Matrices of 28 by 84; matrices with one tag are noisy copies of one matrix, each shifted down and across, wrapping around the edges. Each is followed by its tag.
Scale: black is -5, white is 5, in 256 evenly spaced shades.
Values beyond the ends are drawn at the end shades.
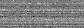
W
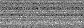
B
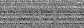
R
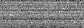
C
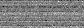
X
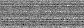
W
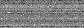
W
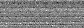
X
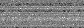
B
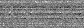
R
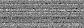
X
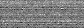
W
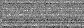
R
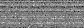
R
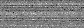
W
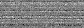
X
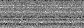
R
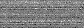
W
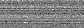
W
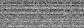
R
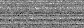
R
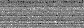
X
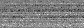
B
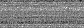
B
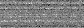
R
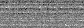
R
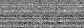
R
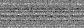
R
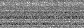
B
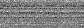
R
